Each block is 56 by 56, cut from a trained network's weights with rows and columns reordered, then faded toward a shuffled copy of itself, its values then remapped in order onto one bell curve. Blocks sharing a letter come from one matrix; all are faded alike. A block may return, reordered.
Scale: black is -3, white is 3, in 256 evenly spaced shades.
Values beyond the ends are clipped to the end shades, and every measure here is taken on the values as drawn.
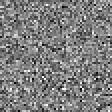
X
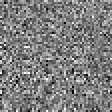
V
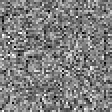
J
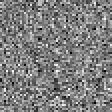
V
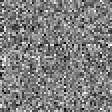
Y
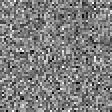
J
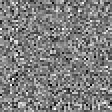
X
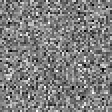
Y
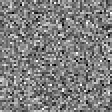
J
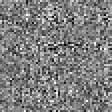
X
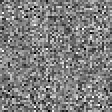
J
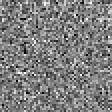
J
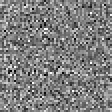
J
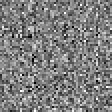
Y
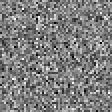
J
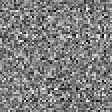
X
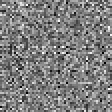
Y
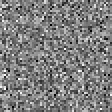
J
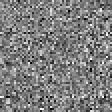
Y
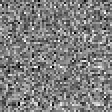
Y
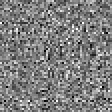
V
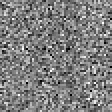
J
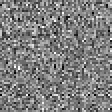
Y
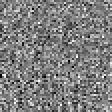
J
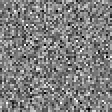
J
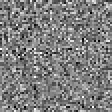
X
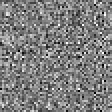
V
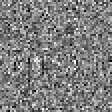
J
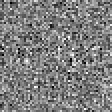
J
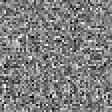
X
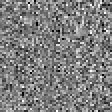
J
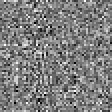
V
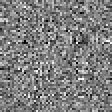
X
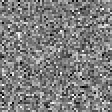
J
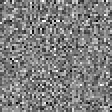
V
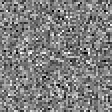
X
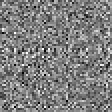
V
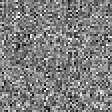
V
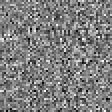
V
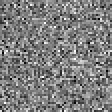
X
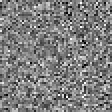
Y
